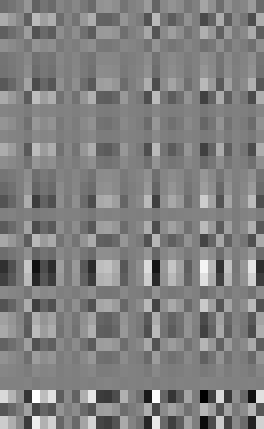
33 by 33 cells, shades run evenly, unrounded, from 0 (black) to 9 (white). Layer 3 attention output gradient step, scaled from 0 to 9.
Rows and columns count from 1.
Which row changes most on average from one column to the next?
31
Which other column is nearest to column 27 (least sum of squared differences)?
13
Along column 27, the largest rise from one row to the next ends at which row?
32
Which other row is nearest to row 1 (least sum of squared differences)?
15
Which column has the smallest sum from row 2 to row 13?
26
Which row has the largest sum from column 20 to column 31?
21
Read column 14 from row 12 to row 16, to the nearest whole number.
3 4 5 5 6
